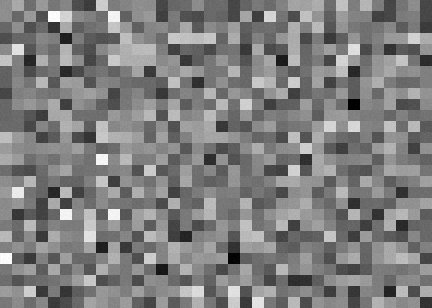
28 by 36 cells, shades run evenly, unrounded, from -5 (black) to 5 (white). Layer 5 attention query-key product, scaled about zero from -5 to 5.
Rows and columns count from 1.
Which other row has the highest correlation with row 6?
24
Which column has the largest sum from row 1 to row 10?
29
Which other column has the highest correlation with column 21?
5
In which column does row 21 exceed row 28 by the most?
21
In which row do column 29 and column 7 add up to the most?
6
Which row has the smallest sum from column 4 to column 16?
7
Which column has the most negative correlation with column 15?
28
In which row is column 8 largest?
22
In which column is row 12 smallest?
19
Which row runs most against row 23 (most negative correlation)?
17
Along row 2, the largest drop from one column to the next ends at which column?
11
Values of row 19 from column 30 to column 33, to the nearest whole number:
-3 -1 -1 -1
